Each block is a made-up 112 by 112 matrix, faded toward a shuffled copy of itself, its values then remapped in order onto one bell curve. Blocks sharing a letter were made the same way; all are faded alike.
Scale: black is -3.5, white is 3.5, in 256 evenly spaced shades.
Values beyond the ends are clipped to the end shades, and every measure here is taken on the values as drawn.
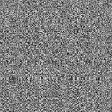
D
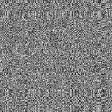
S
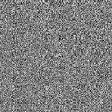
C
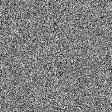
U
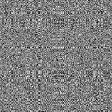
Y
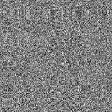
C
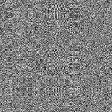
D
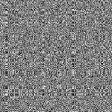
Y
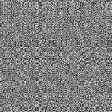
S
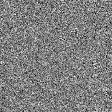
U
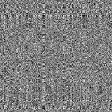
D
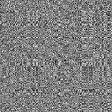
Y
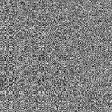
D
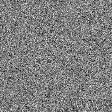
U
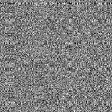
D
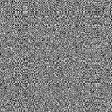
Y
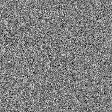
U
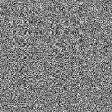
C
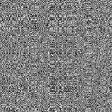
S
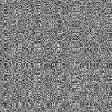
S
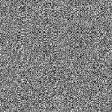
C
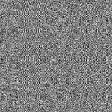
S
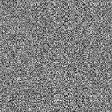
D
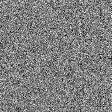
U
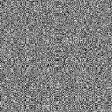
S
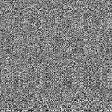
D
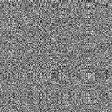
S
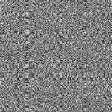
S
